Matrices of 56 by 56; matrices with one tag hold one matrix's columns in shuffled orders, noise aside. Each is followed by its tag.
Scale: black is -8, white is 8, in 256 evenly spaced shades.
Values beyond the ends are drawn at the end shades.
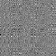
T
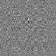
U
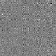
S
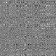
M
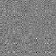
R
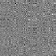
S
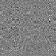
U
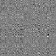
T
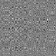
U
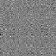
T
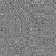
S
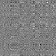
M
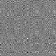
R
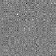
S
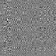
U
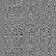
T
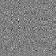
U
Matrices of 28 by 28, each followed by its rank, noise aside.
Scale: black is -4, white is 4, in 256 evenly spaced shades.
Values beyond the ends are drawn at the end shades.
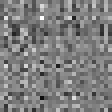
four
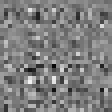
four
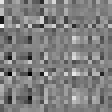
two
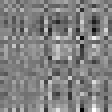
two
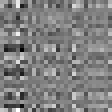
two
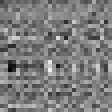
four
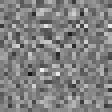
four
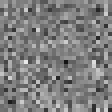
six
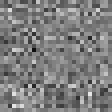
four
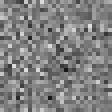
eight
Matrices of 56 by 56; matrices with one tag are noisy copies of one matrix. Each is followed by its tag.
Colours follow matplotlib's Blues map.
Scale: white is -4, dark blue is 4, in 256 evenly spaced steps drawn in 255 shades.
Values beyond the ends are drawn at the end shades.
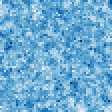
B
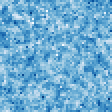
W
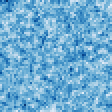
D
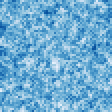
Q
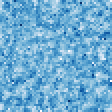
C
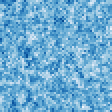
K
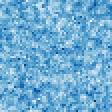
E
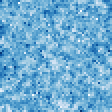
Q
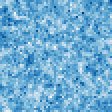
W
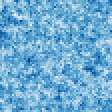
W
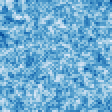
W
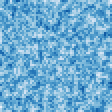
C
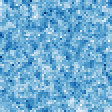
B
